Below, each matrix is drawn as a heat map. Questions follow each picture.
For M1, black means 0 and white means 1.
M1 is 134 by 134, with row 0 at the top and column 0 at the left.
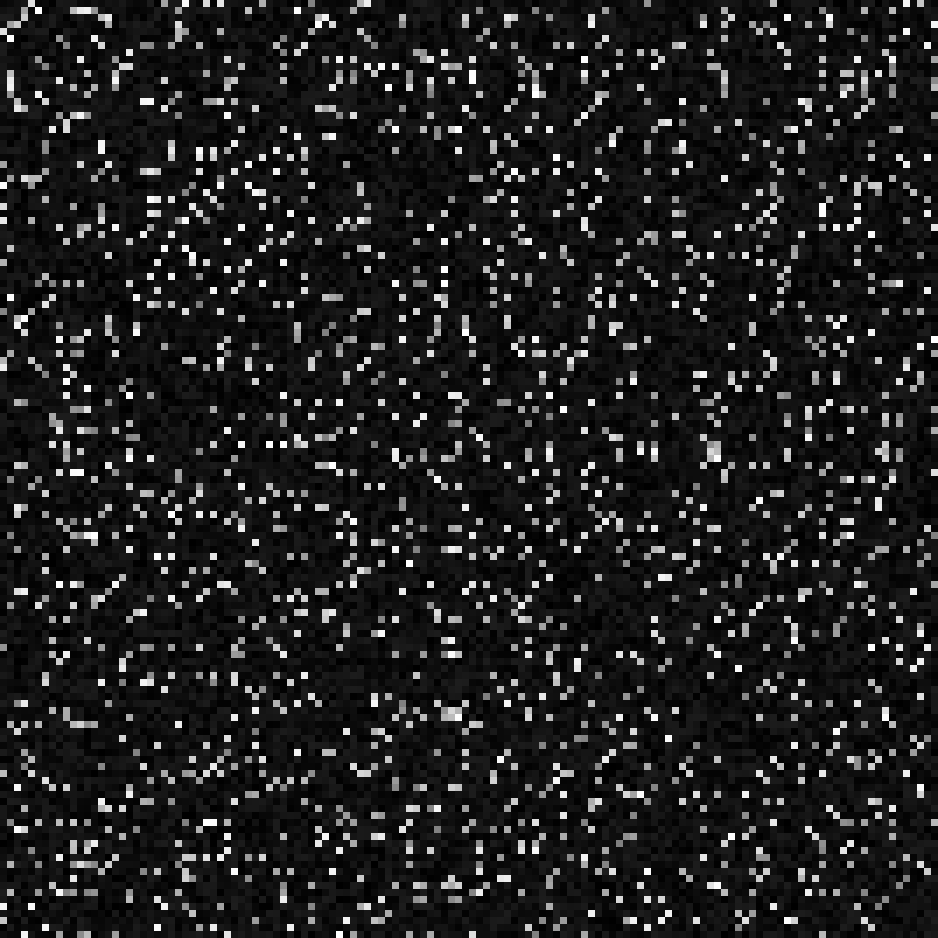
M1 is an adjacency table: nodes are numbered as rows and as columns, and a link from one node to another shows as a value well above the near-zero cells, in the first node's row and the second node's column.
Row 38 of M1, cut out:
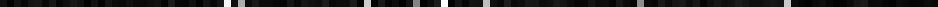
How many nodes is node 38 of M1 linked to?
8
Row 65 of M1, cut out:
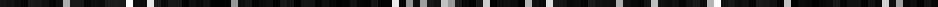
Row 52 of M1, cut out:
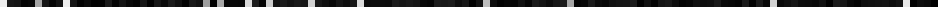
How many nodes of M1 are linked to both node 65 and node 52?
2
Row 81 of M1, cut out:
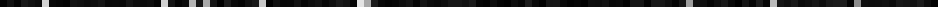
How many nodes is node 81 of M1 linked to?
10
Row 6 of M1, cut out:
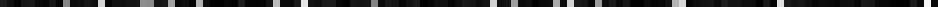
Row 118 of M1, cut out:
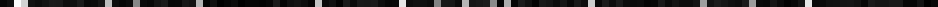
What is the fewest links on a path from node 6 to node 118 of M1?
2
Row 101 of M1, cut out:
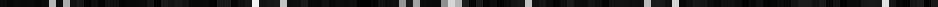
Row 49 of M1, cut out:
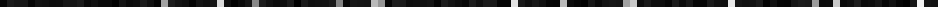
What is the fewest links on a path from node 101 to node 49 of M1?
2
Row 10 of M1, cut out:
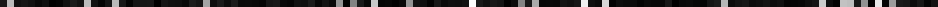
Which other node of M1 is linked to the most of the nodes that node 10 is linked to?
node 117
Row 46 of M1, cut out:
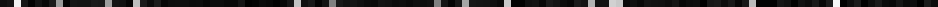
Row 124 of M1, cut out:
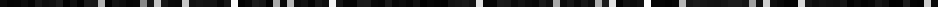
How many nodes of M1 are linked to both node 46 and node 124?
3
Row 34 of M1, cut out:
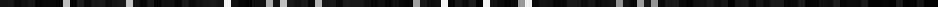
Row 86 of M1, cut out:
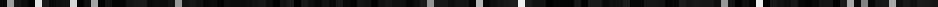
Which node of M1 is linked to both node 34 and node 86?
node 74
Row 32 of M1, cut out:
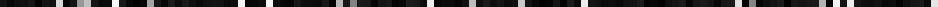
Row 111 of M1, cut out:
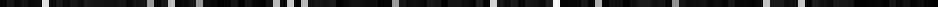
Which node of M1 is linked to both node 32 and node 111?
node 21
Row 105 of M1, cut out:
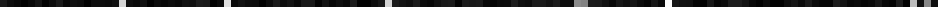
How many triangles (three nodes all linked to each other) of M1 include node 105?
7
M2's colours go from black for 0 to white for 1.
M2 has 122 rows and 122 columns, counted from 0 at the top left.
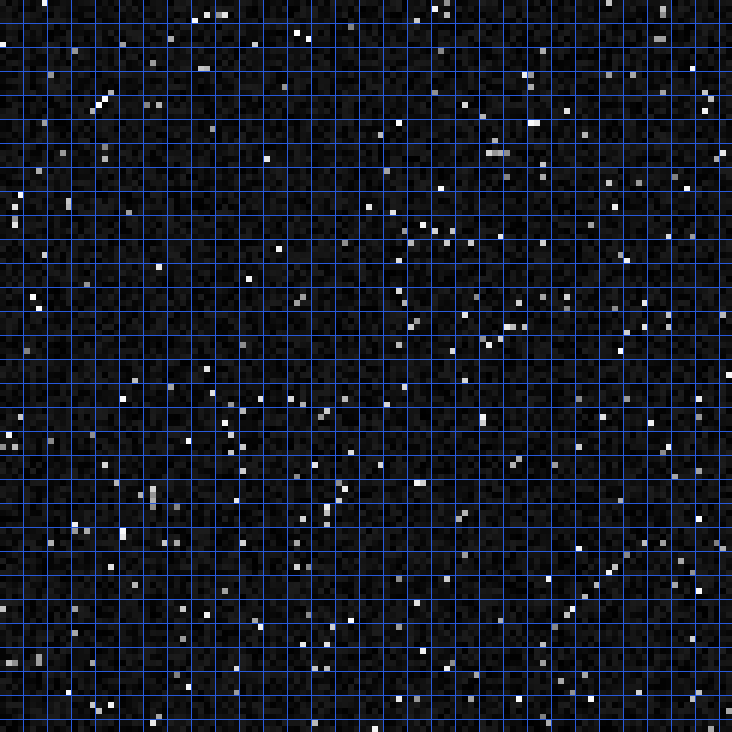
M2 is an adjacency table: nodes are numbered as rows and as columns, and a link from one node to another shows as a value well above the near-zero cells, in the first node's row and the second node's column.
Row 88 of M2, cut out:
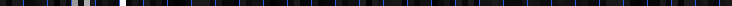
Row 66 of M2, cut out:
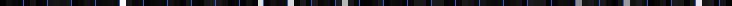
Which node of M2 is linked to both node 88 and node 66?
node 20
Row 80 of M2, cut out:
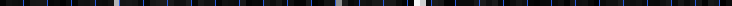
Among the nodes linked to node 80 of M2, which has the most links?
node 69
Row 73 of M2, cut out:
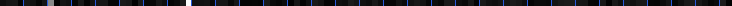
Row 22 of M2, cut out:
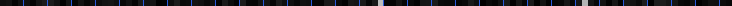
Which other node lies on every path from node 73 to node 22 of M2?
node 8
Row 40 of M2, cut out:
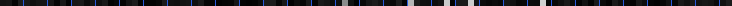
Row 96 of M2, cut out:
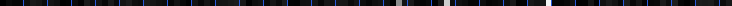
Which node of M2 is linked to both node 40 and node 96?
node 74
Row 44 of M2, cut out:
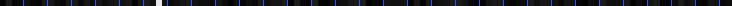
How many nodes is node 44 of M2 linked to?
1
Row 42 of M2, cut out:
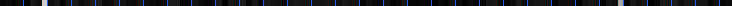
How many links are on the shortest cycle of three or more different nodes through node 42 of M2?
8
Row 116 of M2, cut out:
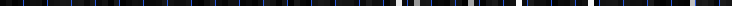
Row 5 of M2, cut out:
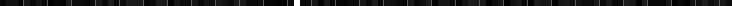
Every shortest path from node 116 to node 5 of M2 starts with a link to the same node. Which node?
node 86
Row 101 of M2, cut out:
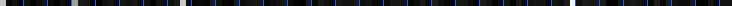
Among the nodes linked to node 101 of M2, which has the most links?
node 12
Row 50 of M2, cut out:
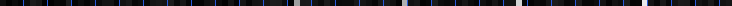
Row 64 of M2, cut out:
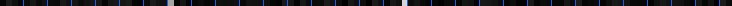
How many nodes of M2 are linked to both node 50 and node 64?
1
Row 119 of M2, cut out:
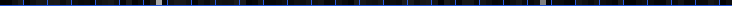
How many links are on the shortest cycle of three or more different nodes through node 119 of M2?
8
